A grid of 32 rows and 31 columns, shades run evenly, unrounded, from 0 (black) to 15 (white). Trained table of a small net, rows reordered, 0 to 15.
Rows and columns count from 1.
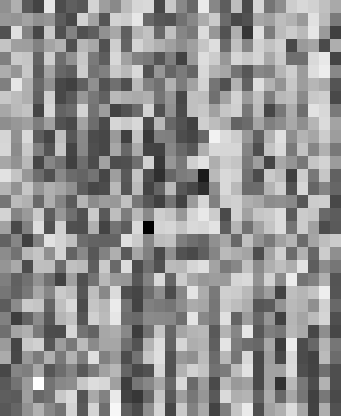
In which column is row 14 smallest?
19
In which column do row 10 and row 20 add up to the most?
30
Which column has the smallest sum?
31
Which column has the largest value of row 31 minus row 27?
7
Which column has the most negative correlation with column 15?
2
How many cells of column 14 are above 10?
8
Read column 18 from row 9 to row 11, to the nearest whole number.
11 4 4
